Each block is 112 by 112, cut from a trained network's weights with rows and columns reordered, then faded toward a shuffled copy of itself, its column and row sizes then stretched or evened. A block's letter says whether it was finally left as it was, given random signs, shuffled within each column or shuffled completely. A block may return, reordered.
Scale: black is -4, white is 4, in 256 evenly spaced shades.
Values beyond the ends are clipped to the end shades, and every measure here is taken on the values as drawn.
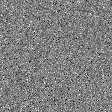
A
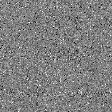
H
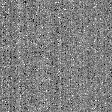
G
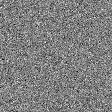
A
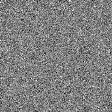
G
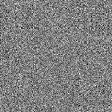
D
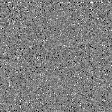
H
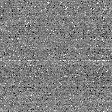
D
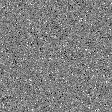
A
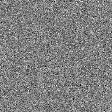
H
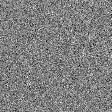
G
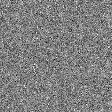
G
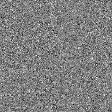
H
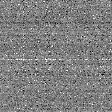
D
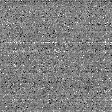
D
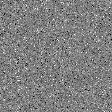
G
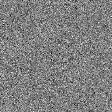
G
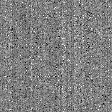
D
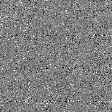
H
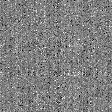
D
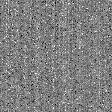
G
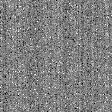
D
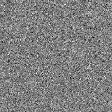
D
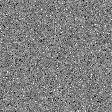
A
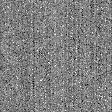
G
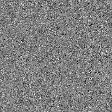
H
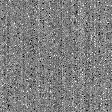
G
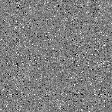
H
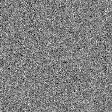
G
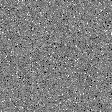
A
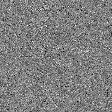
H
